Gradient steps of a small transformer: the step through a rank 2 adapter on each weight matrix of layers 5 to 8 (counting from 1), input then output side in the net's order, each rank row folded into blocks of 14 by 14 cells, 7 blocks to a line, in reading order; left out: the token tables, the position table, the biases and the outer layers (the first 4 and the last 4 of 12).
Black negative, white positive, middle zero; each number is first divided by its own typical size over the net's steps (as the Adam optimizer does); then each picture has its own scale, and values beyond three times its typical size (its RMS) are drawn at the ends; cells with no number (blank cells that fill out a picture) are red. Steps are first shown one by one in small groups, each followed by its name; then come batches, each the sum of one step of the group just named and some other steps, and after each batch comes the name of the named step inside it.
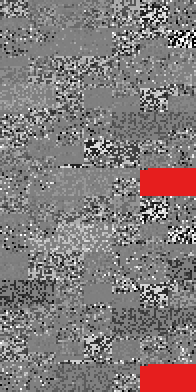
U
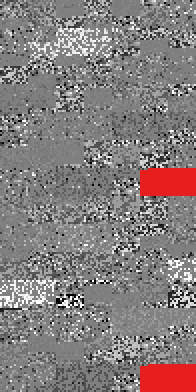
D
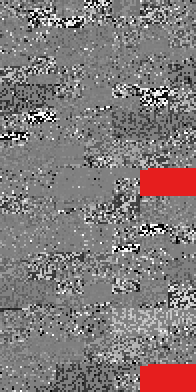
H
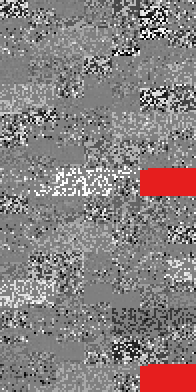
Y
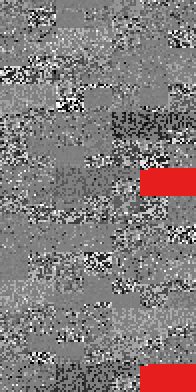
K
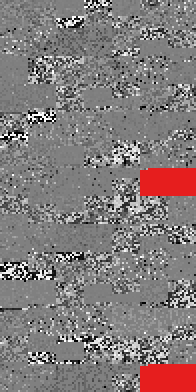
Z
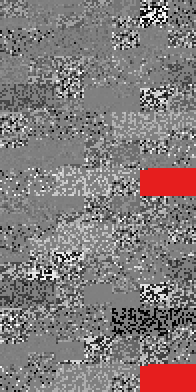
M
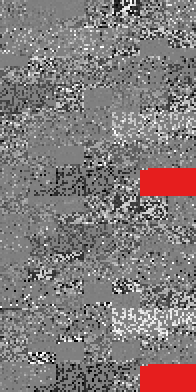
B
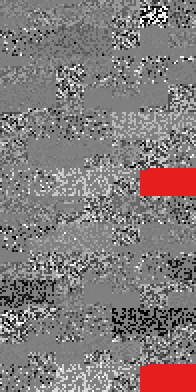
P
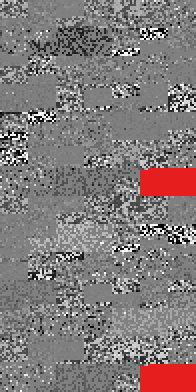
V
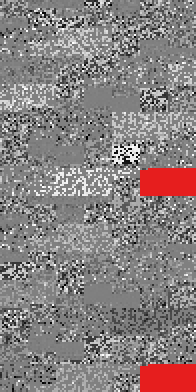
Y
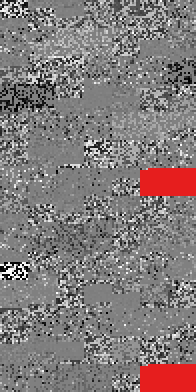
M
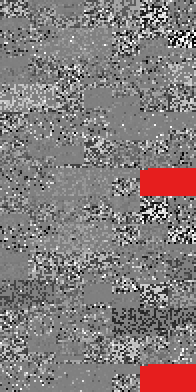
U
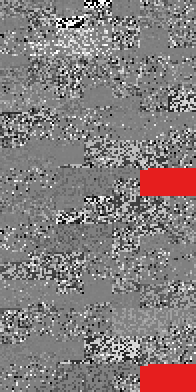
H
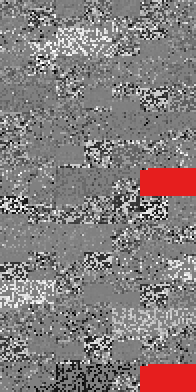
K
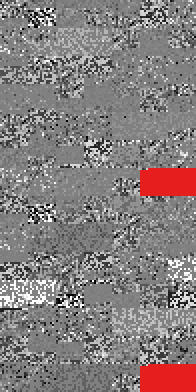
Y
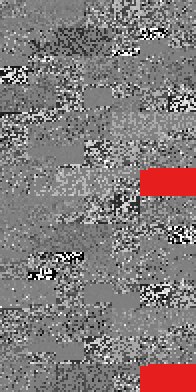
V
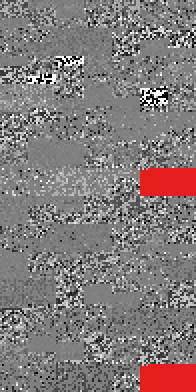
U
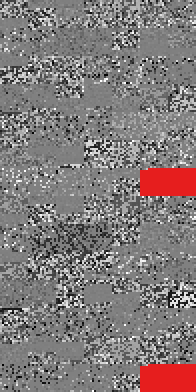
P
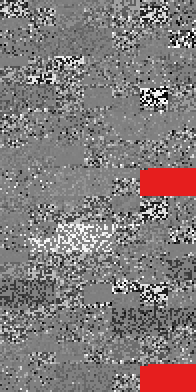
U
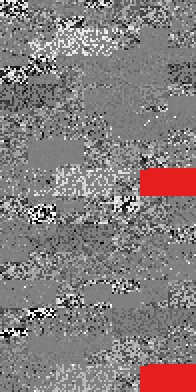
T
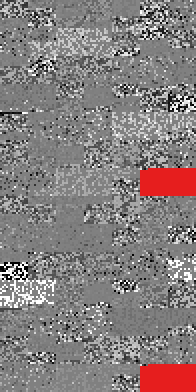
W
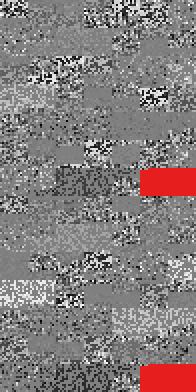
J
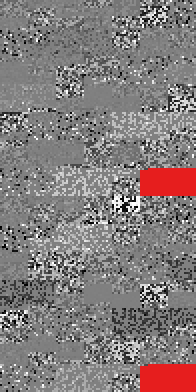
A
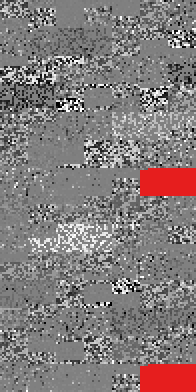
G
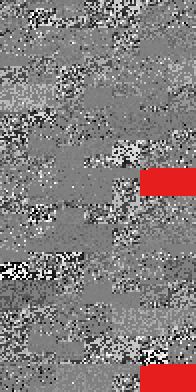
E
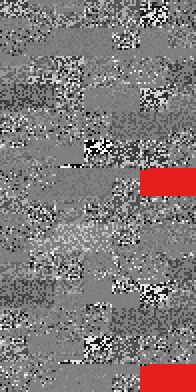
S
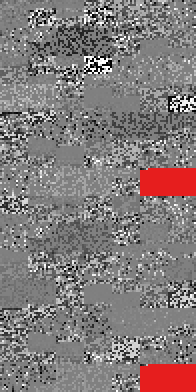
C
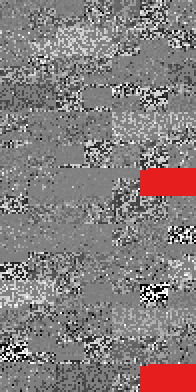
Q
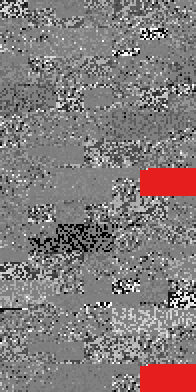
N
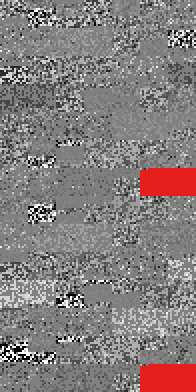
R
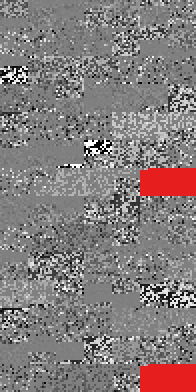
N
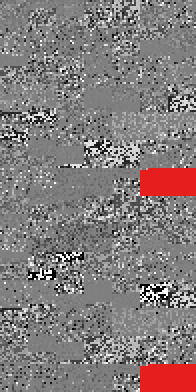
E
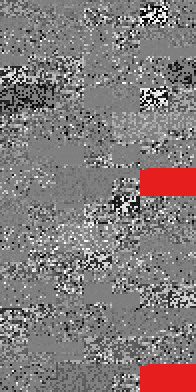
S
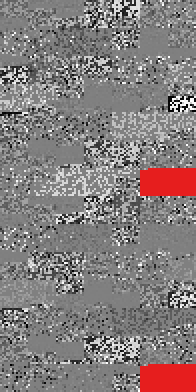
C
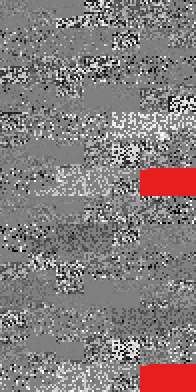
A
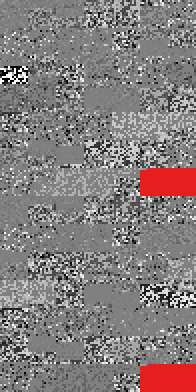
R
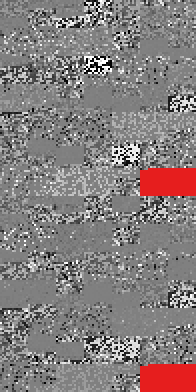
C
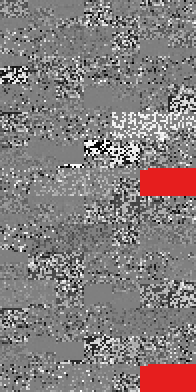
G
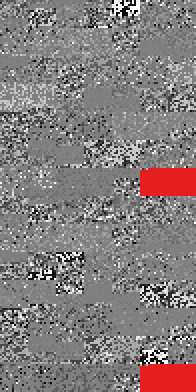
E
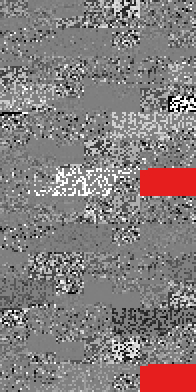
A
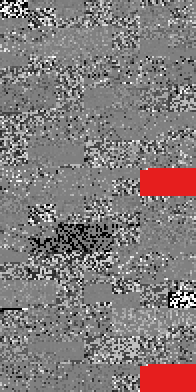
N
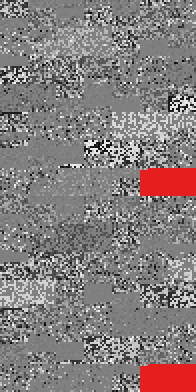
W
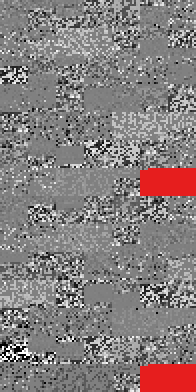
R
